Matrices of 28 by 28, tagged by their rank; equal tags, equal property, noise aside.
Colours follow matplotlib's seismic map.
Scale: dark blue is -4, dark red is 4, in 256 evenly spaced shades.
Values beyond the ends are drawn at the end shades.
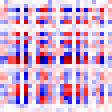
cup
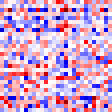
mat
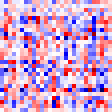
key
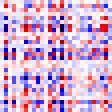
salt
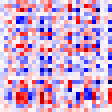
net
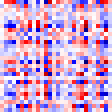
salt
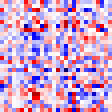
key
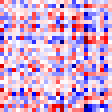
net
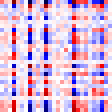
cup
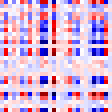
cup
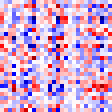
key
